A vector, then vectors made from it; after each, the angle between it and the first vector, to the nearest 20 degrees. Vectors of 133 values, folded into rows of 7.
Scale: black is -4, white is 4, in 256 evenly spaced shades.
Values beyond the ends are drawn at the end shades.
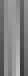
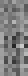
120 degrees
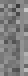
120 degrees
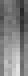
60 degrees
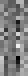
120 degrees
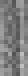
140 degrees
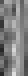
60 degrees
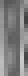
140 degrees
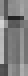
120 degrees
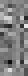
80 degrees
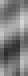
120 degrees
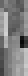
80 degrees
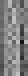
40 degrees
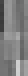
60 degrees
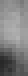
80 degrees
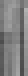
40 degrees
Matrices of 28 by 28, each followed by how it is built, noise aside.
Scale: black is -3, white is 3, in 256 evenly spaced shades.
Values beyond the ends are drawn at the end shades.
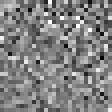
upper triangular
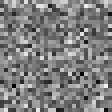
repeating columns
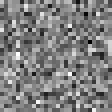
repeating columns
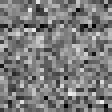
repeating columns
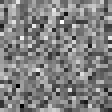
repeating columns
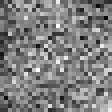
smooth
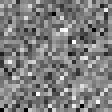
Hankel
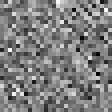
Toeplitz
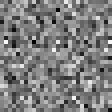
repeating columns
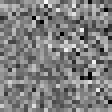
upper triangular
